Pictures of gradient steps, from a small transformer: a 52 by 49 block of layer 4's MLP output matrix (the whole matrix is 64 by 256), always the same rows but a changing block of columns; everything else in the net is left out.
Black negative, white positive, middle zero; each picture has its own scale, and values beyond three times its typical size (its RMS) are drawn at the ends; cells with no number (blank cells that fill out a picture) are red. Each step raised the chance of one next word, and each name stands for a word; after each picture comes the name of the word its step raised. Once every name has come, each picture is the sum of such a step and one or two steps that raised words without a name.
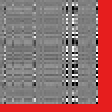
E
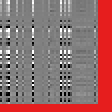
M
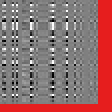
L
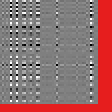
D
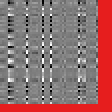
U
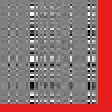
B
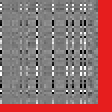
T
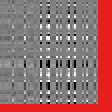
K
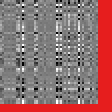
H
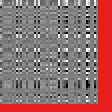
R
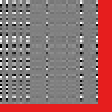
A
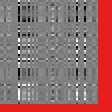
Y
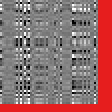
T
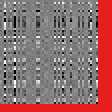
L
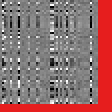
H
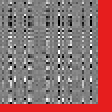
U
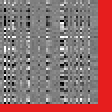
L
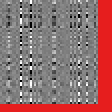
D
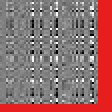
B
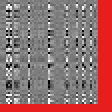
B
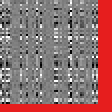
K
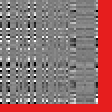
B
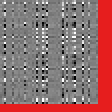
A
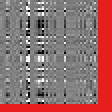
B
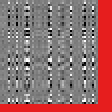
B
